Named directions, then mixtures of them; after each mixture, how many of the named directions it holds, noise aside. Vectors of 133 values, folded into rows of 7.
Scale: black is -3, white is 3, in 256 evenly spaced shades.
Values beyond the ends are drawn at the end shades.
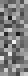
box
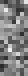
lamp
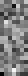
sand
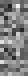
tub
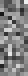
four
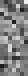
four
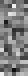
two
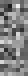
one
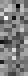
two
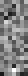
one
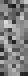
three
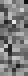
three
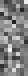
four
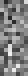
three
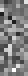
three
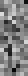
three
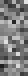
three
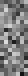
two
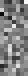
four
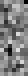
four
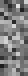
three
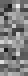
one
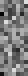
two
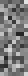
two
